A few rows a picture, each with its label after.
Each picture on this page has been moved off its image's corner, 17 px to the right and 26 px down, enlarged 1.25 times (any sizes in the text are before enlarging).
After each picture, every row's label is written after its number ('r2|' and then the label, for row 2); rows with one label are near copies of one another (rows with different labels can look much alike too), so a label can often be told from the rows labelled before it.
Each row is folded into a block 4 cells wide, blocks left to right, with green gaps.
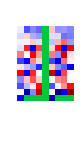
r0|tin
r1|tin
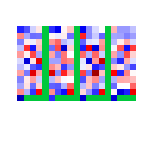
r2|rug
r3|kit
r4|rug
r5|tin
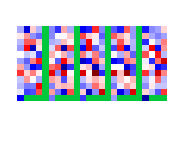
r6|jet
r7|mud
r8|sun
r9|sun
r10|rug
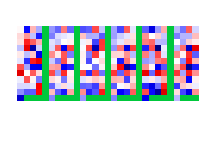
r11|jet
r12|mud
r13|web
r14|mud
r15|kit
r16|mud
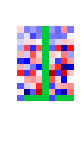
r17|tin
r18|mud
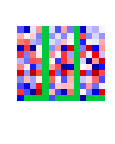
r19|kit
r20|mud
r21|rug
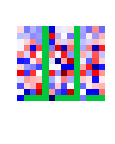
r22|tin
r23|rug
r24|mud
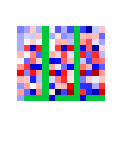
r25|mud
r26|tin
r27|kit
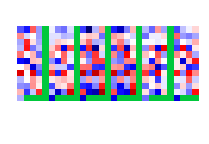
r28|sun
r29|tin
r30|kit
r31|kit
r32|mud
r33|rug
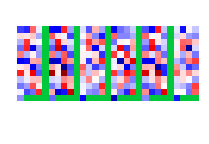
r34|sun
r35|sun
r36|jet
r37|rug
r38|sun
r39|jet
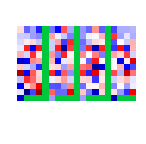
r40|tin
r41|web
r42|mud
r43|rug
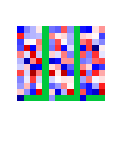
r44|rug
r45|sun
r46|kit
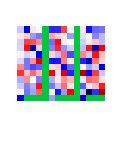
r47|jet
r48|sun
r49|tin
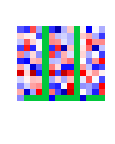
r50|sun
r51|kit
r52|jet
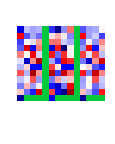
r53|rug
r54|kit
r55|rug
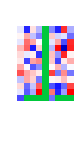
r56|jet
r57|web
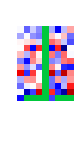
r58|tin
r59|kit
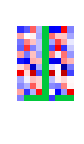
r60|sun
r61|sun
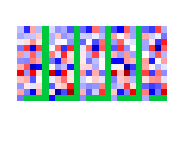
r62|mud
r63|tin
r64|web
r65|sun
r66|web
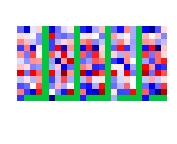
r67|kit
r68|rug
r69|kit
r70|sun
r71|kit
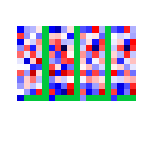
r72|rug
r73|kit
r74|web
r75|web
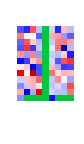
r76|sun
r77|jet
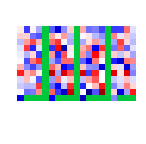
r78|jet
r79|kit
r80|tin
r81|sun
